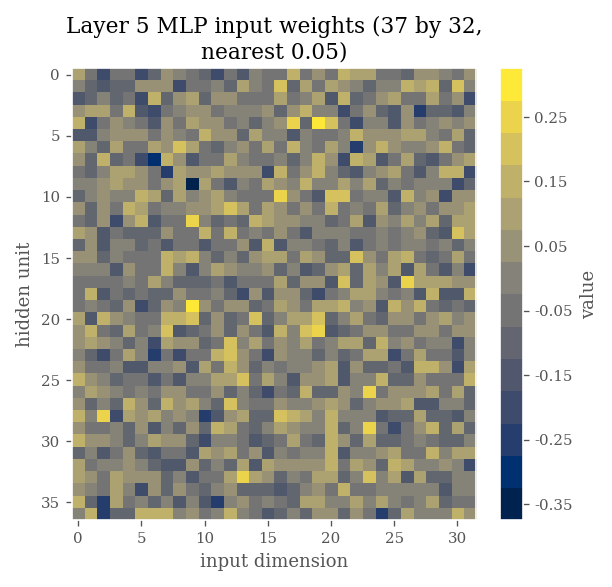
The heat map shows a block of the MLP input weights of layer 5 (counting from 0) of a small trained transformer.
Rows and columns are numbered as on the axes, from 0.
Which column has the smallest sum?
6
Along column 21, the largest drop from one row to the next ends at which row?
3
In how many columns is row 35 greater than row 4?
14
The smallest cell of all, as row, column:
9, 9
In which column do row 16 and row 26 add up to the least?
31
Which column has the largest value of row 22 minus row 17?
12
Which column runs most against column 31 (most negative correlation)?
25
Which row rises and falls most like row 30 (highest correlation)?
28
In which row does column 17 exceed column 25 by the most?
4
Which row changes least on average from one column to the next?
5
